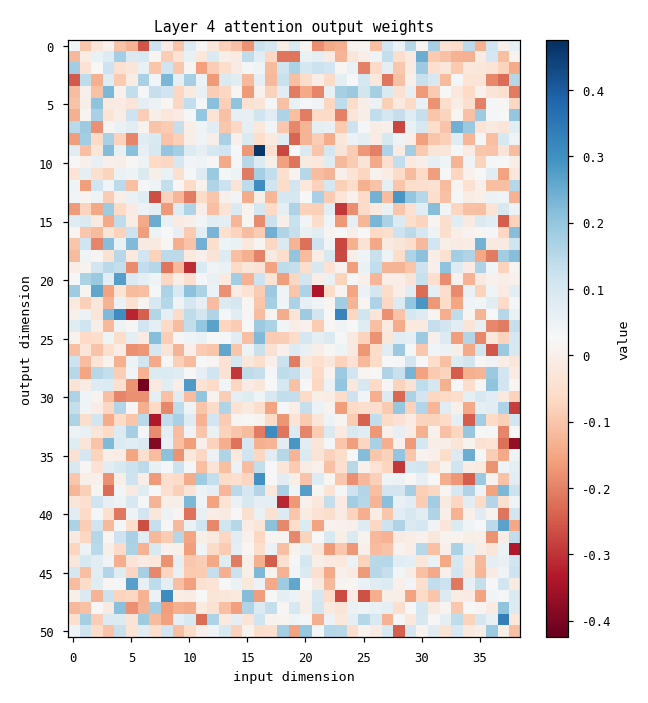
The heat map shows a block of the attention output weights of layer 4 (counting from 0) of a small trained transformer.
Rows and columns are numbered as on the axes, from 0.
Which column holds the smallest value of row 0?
6
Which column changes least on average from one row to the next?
32
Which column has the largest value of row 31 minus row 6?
20
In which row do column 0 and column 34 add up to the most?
7
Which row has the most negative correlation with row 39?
19
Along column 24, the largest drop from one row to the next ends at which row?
37
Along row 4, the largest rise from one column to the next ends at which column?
3
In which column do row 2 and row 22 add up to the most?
30
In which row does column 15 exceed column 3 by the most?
38
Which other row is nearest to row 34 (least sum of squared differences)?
2
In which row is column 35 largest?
17
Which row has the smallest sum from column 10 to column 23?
44
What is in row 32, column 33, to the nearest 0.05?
0.05
